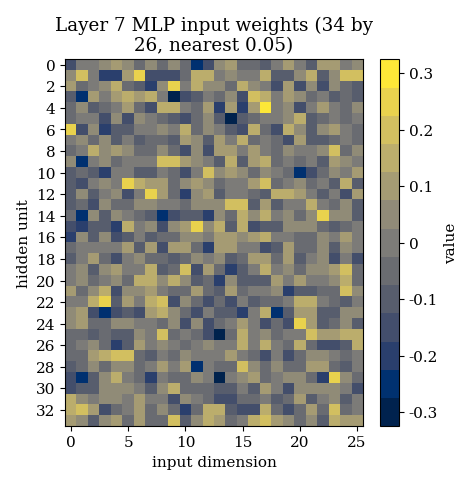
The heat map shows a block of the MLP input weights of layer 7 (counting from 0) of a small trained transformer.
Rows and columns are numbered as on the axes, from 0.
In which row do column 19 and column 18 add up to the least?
23
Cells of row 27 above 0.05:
5
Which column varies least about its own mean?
18
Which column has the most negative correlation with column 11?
22
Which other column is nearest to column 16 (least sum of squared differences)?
19
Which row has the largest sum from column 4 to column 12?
11
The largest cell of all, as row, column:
4, 17
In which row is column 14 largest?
13
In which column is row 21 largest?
24
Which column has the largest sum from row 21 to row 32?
8
